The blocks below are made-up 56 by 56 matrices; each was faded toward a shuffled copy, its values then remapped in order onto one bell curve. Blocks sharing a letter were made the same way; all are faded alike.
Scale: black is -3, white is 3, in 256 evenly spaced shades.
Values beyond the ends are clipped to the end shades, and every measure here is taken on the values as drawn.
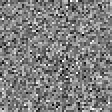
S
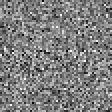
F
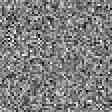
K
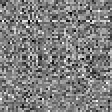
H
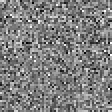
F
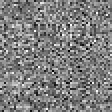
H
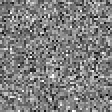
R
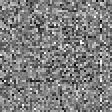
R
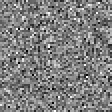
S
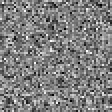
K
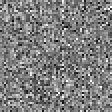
R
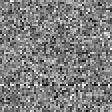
F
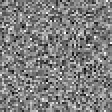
K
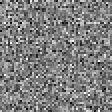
R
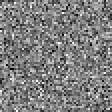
S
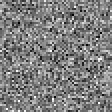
K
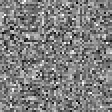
K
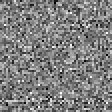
F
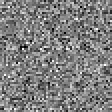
F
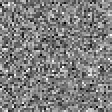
K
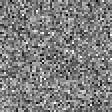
S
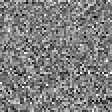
F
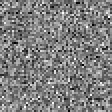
F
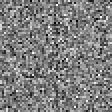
S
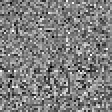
R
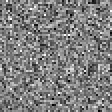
K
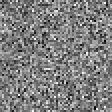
S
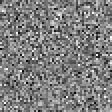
R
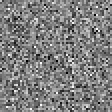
R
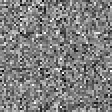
R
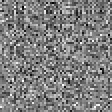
H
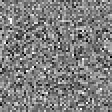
K
